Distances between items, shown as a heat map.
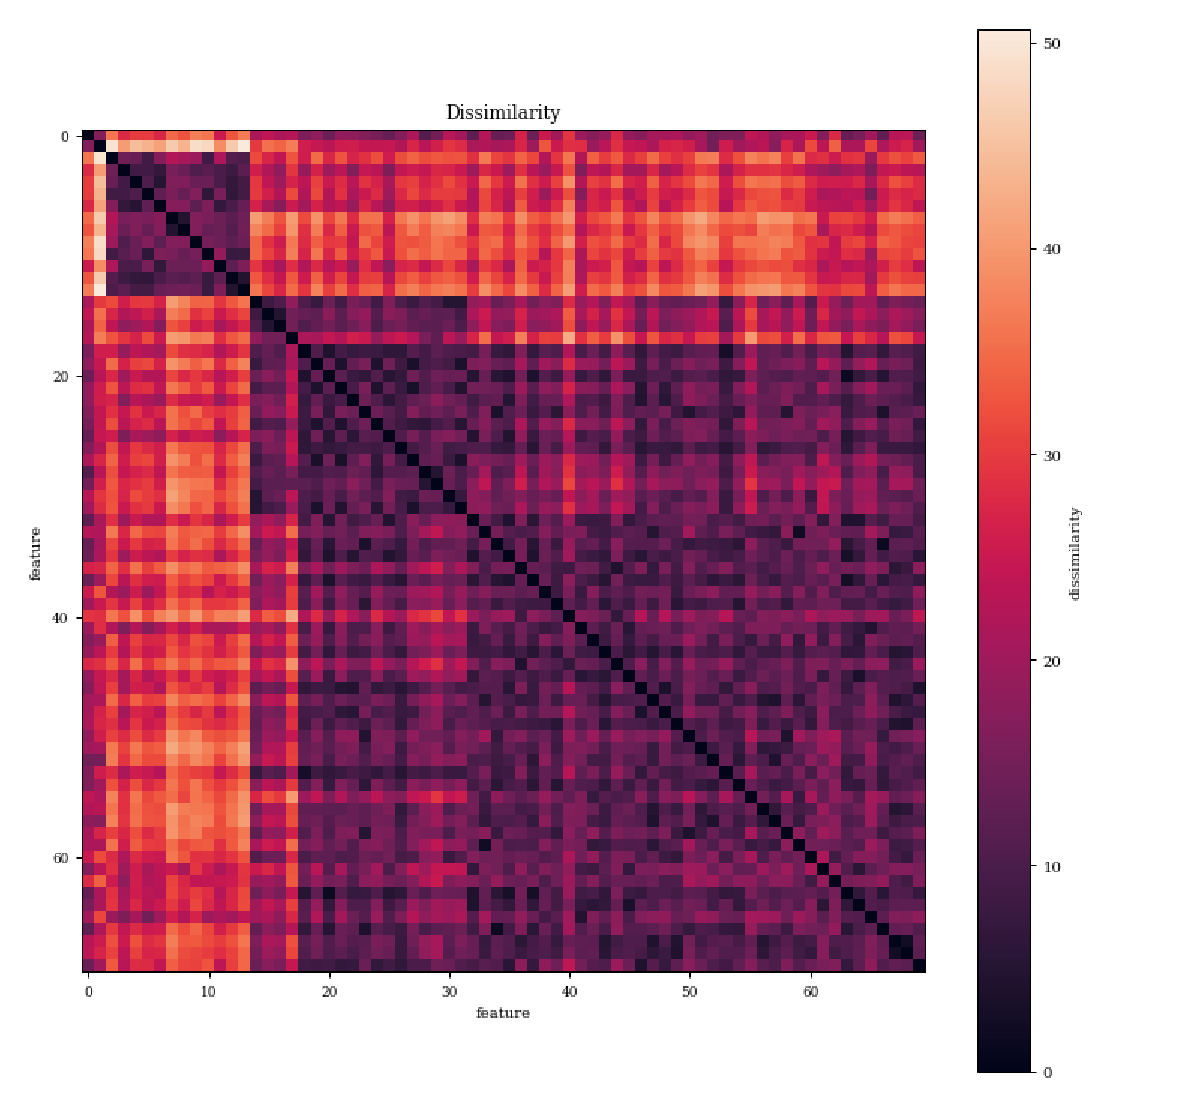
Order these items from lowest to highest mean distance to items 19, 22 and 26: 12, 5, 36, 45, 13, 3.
45, 36, 3, 5, 12, 13
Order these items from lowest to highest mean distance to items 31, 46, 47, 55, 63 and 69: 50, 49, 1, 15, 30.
49, 30, 50, 15, 1
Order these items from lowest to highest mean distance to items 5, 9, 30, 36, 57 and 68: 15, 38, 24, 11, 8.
38, 24, 15, 11, 8
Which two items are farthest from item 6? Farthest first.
1, 40
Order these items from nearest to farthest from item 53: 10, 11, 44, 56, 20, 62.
20, 56, 62, 44, 11, 10
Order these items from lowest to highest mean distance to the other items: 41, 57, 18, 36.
18, 41, 57, 36
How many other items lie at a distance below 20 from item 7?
10
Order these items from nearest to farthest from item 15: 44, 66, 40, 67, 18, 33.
18, 66, 67, 33, 44, 40
